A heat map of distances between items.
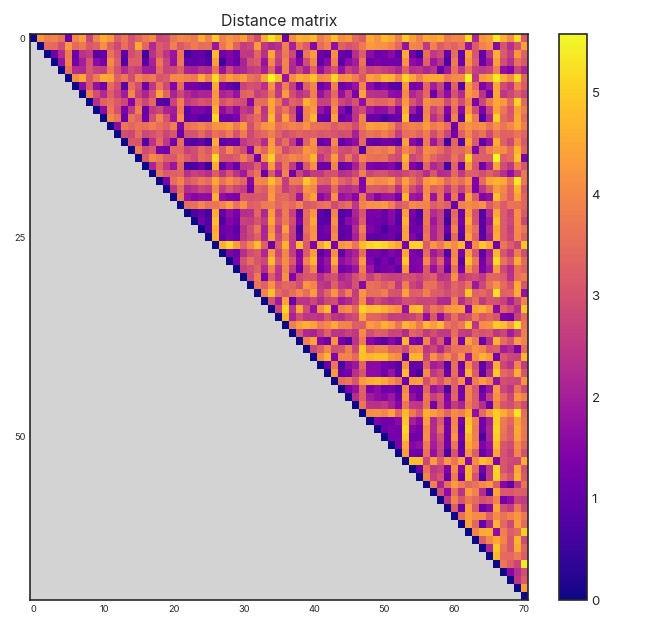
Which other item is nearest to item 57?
65
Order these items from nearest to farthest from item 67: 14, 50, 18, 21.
21, 50, 14, 18
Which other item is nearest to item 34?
26
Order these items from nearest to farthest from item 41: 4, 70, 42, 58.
42, 4, 58, 70
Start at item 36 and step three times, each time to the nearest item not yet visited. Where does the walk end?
63
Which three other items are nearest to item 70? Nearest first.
15, 32, 4
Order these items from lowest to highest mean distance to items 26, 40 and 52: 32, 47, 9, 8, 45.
45, 9, 8, 32, 47
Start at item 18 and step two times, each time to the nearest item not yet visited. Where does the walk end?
19
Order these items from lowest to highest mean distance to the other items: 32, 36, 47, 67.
67, 32, 47, 36
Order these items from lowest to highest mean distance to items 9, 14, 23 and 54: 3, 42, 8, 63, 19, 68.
42, 3, 19, 8, 63, 68
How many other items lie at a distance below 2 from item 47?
6
